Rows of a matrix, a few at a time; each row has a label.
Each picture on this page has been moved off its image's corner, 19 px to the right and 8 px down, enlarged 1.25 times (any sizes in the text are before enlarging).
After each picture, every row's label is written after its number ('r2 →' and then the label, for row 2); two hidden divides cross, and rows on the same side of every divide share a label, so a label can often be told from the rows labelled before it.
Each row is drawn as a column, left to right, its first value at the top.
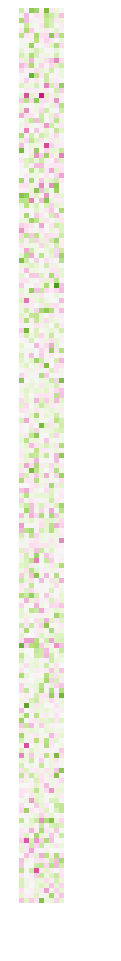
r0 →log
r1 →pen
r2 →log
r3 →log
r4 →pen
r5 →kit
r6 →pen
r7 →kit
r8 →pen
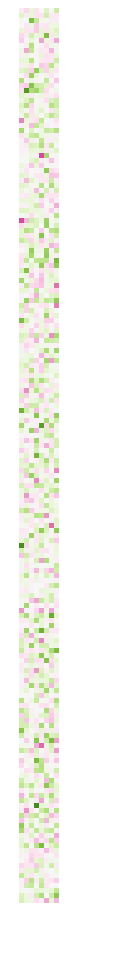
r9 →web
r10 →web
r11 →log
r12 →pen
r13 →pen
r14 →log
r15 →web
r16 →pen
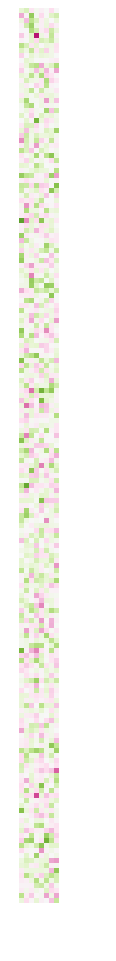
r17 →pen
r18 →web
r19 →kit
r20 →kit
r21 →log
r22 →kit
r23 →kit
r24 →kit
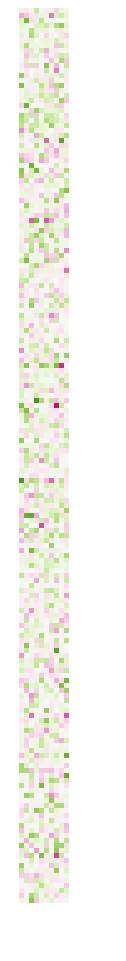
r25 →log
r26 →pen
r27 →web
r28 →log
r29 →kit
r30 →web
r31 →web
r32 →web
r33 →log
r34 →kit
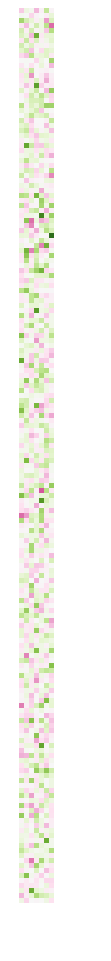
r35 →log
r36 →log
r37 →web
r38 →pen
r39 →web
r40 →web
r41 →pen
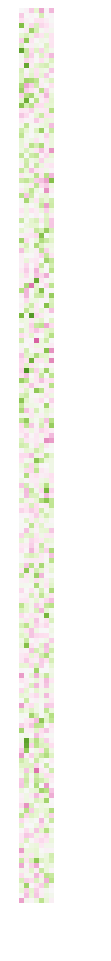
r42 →log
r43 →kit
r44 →log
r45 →kit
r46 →web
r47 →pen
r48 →web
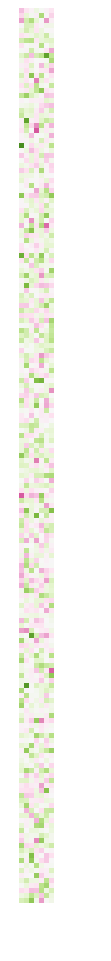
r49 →pen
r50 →web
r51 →web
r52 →pen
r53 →log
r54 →pen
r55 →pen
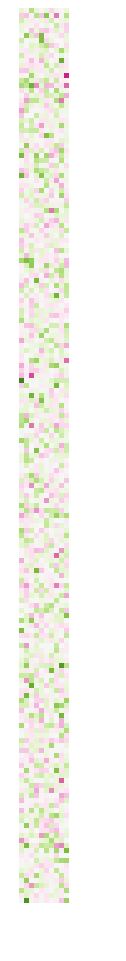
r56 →log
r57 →pen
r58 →log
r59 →kit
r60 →log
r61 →kit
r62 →web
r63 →web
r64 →log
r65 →web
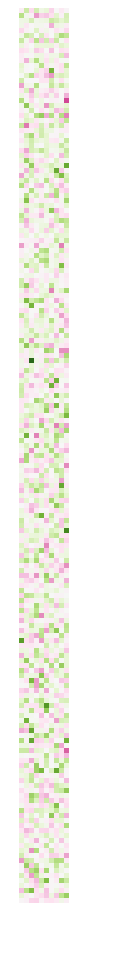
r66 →kit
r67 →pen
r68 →log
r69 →pen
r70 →pen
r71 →log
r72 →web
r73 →log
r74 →pen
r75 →log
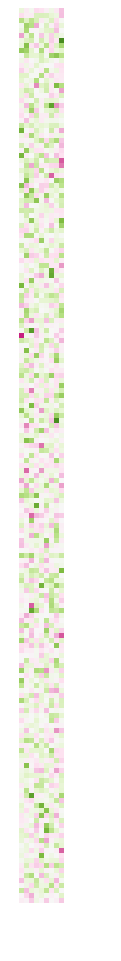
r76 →kit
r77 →log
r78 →log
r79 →kit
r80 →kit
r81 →pen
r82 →web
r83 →log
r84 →log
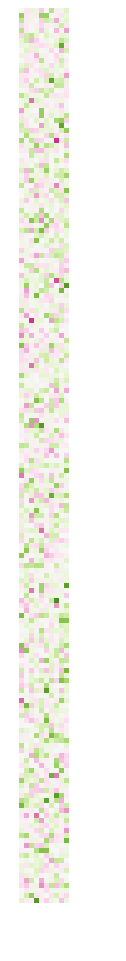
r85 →kit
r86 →web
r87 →log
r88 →web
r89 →web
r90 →kit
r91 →log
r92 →pen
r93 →log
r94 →kit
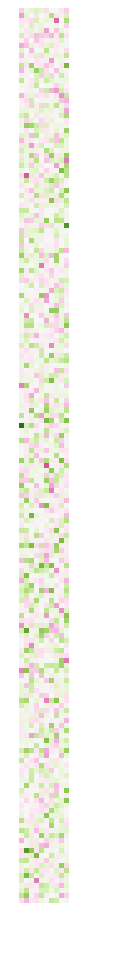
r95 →pen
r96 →web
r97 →web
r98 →log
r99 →web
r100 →log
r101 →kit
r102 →pen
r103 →log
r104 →kit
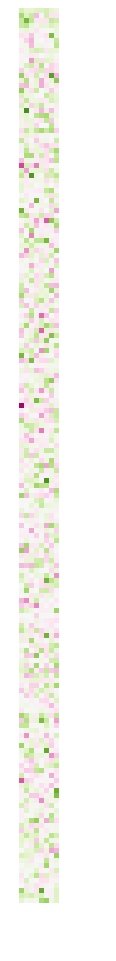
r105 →kit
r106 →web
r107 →kit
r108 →pen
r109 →web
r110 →web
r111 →log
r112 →log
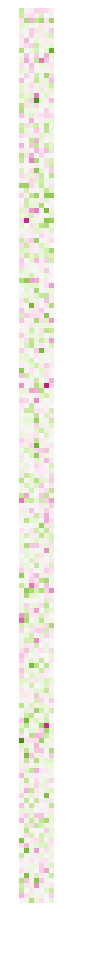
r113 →kit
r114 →web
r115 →pen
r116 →pen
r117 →kit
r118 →log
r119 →log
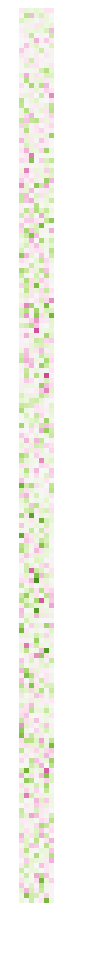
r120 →pen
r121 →web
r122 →pen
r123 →kit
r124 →web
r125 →log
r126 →log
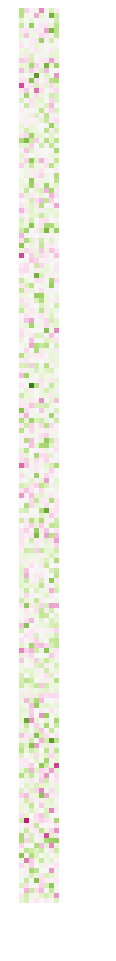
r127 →kit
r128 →web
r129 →kit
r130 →pen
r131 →web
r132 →web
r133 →kit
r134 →kit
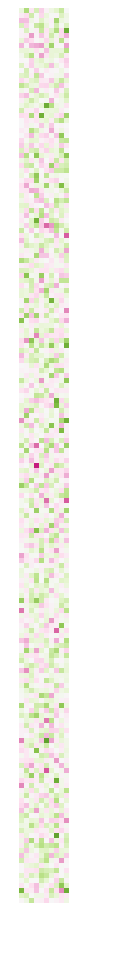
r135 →pen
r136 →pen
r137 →kit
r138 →log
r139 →web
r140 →kit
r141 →pen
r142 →log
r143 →kit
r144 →kit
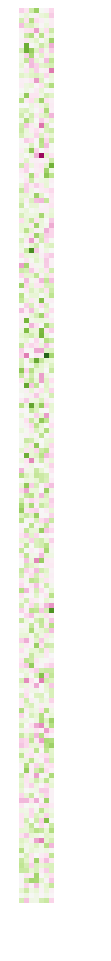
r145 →web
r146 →pen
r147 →log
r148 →pen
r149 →pen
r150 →kit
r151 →kit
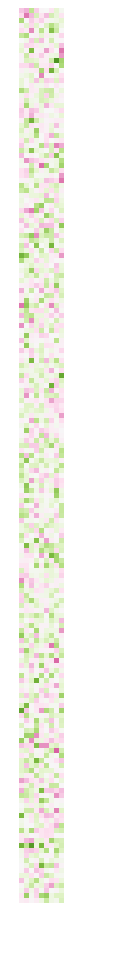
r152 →pen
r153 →pen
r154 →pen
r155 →kit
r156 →pen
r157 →web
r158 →web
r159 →kit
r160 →web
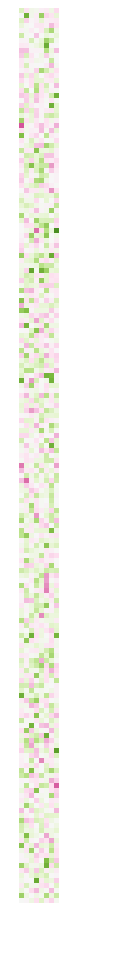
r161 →pen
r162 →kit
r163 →web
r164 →log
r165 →log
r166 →pen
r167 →pen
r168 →web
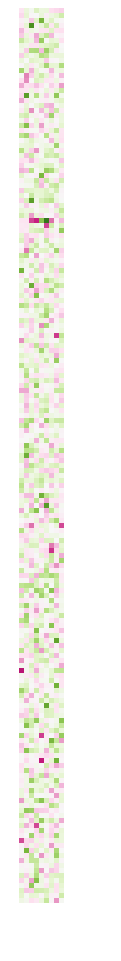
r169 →pen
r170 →web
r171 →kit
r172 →web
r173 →log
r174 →log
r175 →kit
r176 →kit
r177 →web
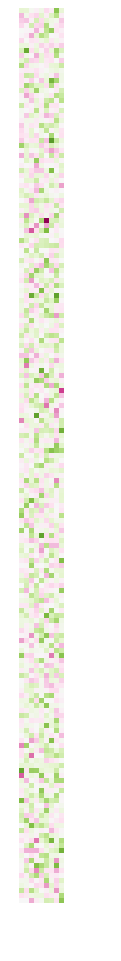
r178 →pen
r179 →log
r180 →pen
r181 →pen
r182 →log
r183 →web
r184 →kit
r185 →web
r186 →web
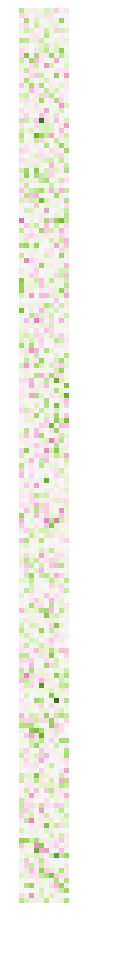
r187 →web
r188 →kit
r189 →kit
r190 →kit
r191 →log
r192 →log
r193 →web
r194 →log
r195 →log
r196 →kit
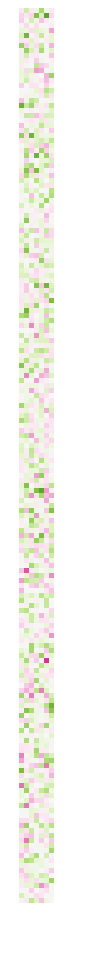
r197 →pen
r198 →log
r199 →web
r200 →kit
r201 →log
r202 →kit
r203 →pen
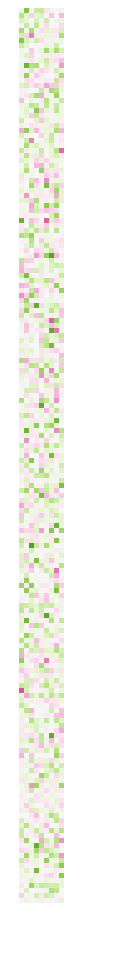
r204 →log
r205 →kit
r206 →web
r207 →web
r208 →log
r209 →web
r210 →pen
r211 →web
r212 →pen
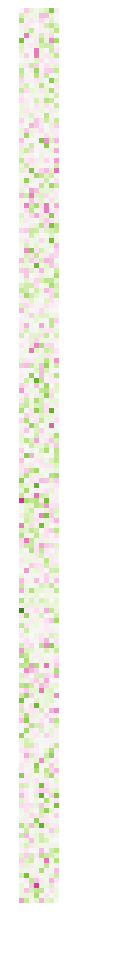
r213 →log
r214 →pen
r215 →web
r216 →pen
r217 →log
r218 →web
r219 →kit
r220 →web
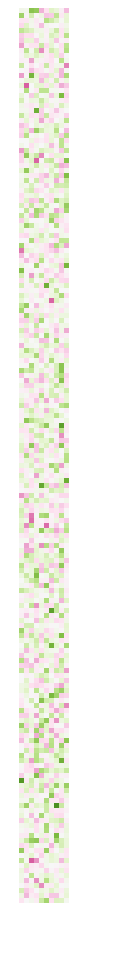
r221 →web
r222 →kit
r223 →kit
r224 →kit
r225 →pen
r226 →web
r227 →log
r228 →kit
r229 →web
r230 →log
